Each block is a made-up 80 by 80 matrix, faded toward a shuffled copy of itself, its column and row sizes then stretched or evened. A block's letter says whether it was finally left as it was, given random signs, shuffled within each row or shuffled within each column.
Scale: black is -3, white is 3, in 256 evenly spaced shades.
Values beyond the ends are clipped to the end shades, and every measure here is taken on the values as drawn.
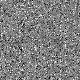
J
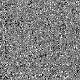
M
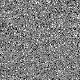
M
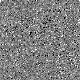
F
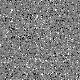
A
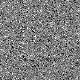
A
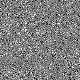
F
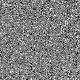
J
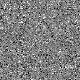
M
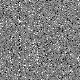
J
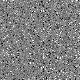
J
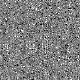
M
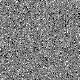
J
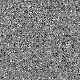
F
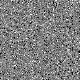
J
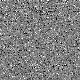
F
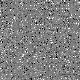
A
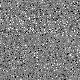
F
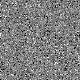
A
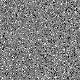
J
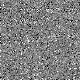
A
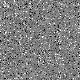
A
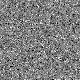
F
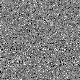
F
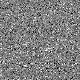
F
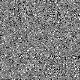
A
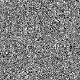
M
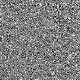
A
